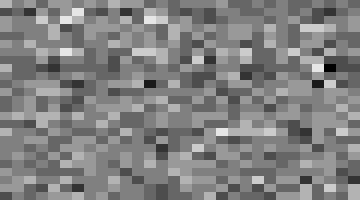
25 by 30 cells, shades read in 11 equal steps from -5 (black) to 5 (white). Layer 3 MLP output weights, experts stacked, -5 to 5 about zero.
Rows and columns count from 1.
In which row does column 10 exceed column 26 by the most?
23
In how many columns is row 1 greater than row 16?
13
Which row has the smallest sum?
9
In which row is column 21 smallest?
10
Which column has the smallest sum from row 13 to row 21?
25
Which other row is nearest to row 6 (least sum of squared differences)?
1
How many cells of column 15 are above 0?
8
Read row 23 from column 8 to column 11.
0 0 2 0
